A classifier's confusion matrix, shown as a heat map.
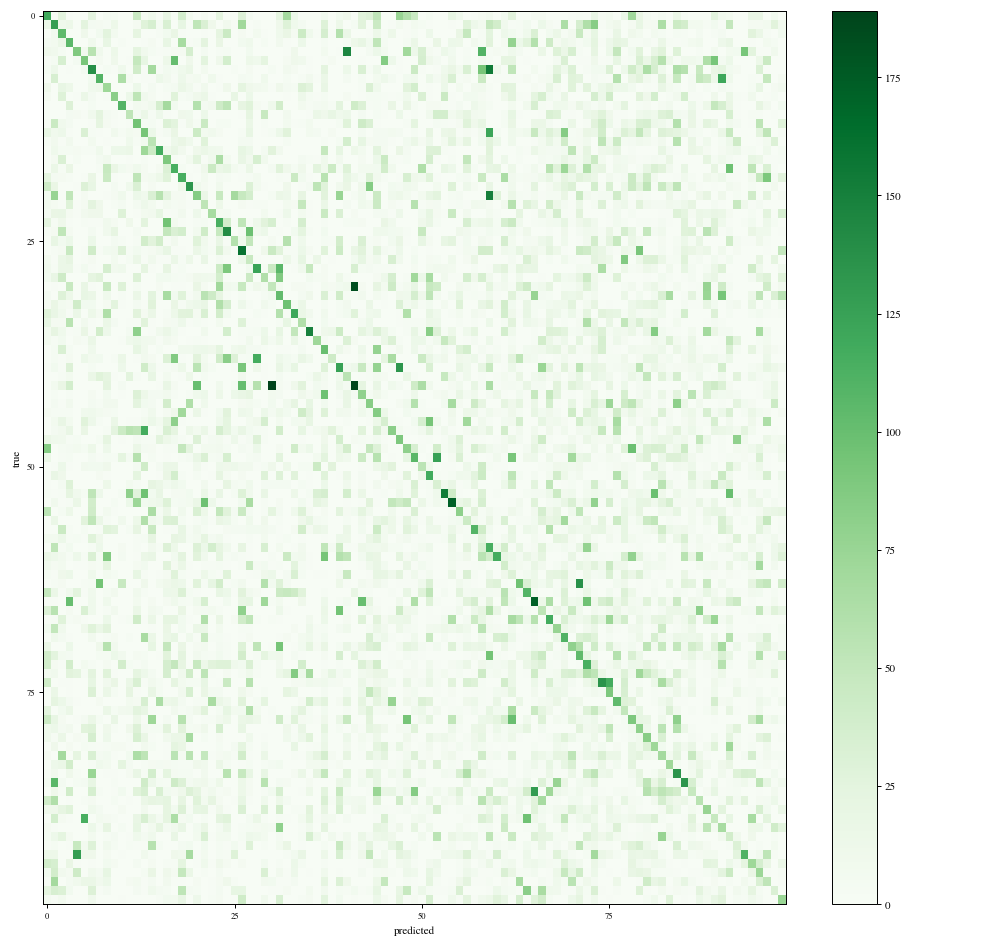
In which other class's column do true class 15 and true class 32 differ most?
13
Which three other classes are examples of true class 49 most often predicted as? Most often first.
52, 62, 70
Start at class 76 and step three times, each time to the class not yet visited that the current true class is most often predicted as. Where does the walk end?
59
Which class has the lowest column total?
38
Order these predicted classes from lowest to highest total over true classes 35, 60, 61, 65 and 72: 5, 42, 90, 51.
5, 90, 51, 42
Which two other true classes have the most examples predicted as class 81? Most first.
53, 35
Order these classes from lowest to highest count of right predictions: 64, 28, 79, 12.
79, 12, 64, 28
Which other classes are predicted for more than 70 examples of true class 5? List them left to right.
17, 45, 89
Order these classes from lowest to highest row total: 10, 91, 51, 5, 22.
22, 91, 51, 10, 5
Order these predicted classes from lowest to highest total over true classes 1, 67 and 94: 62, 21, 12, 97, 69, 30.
30, 97, 12, 62, 21, 69
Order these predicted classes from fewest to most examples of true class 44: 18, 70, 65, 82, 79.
79, 65, 82, 70, 18
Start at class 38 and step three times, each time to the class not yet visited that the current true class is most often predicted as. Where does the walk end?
90
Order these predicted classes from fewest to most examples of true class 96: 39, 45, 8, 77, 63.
77, 8, 39, 45, 63
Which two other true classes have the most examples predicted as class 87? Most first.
66, 60
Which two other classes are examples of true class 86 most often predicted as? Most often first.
65, 49
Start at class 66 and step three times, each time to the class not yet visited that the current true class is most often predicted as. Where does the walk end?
92
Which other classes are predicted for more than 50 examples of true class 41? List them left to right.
20, 26, 28, 30, 50, 59
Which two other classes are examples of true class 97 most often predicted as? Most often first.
64, 66
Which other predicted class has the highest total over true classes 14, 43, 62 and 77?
84
